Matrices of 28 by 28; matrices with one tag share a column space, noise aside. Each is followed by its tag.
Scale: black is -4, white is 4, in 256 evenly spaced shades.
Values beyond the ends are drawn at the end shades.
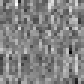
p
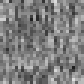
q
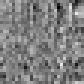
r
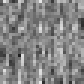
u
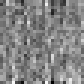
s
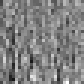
s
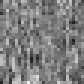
s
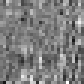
s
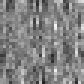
u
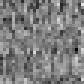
p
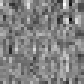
p
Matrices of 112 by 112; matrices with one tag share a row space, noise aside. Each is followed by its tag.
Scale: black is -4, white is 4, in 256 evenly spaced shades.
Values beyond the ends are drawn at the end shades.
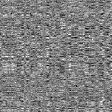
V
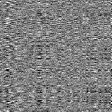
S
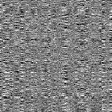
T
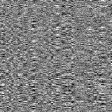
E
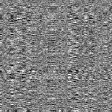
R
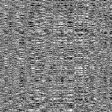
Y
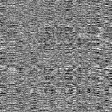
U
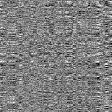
U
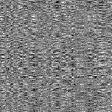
E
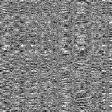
T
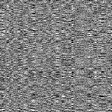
E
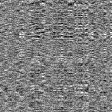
Y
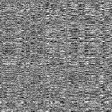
V
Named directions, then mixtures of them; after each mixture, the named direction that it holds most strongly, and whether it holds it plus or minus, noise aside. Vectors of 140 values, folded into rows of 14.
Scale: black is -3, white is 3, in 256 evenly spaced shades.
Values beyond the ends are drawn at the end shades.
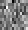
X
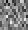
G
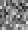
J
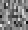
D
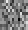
X, plus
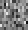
J, minus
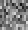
J, plus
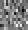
D, minus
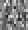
G, minus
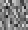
G, minus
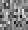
D, plus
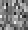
D, minus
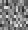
G, plus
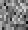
J, minus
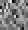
J, minus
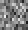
J, minus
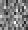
X, minus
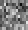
J, plus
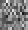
G, minus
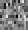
D, plus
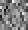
X, minus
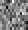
X, minus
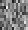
X, plus
